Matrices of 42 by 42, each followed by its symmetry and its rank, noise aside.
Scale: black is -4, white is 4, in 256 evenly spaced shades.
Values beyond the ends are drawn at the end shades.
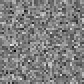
no symmetry, rank twelve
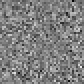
no symmetry, rank twelve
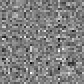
no symmetry, rank six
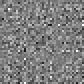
symmetric, rank eight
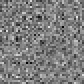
symmetric, rank eight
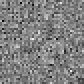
symmetric, rank twelve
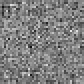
no symmetry, rank twelve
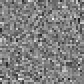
antisymmetric, rank twelve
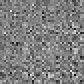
symmetric, rank six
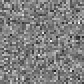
no symmetry, rank twelve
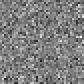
antisymmetric, rank eight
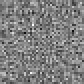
antisymmetric, rank twelve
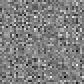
antisymmetric, rank six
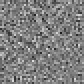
antisymmetric, rank twelve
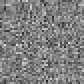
antisymmetric, rank twelve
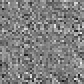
antisymmetric, rank eight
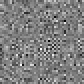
antisymmetric, rank six
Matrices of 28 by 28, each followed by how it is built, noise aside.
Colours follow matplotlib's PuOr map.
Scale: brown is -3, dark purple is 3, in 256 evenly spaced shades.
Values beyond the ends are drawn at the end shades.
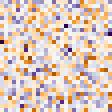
noise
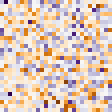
noise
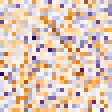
noise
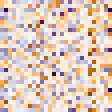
repeating rows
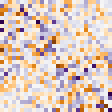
block diagonal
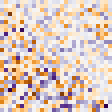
lower triangular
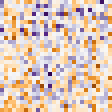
blocks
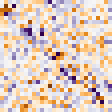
banded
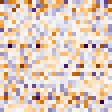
uneven rows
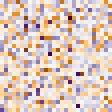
repeating rows
